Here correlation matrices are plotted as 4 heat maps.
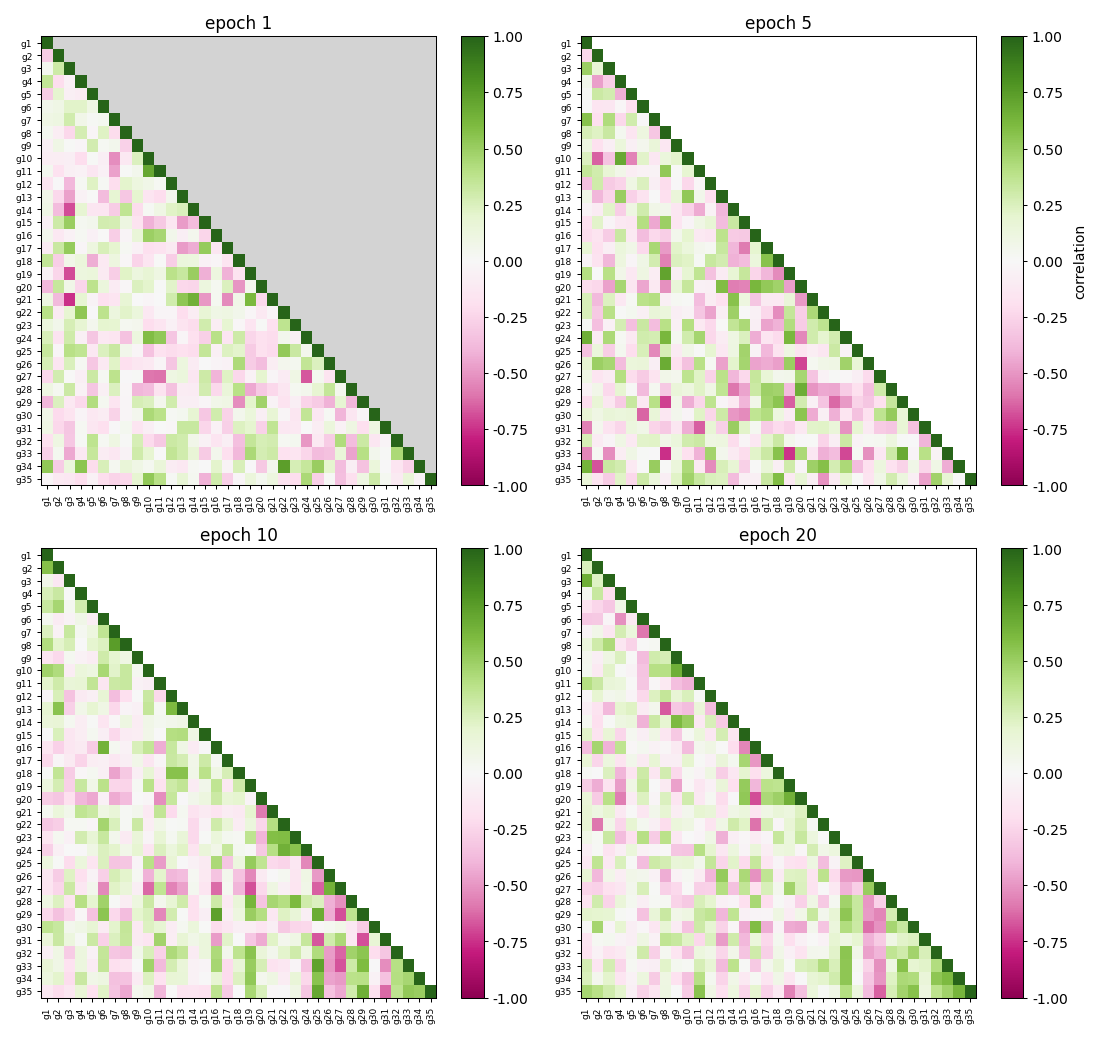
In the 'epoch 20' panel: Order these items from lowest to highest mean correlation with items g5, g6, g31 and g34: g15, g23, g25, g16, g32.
g15, g25, g16, g23, g32
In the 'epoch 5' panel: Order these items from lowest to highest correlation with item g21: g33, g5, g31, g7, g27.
g27, g33, g5, g31, g7
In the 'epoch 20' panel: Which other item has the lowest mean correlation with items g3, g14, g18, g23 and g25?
g13
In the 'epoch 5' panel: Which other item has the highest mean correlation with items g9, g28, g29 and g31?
g33
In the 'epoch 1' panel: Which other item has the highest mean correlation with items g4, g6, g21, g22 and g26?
g34
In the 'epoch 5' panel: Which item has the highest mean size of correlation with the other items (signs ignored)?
g20
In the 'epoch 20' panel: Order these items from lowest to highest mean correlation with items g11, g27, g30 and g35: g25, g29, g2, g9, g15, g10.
g10, g9, g15, g25, g29, g2
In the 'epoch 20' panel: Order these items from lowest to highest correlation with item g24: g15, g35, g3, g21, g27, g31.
g27, g3, g15, g31, g21, g35
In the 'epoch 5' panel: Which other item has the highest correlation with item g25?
g15
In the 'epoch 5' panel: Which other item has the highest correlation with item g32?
g35
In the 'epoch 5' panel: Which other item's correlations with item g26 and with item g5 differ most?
g8
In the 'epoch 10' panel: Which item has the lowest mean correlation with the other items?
g27
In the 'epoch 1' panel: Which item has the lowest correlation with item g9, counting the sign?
g28
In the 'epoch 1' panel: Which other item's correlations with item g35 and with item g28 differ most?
g10
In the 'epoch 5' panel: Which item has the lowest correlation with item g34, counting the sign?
g2
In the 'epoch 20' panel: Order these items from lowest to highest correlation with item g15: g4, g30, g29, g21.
g30, g4, g29, g21
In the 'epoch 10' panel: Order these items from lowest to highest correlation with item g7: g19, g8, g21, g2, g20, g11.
g20, g19, g2, g21, g11, g8
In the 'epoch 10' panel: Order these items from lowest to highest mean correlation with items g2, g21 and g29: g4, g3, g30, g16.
g3, g30, g16, g4
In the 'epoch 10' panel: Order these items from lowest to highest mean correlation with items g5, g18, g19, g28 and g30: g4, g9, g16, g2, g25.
g9, g16, g25, g4, g2
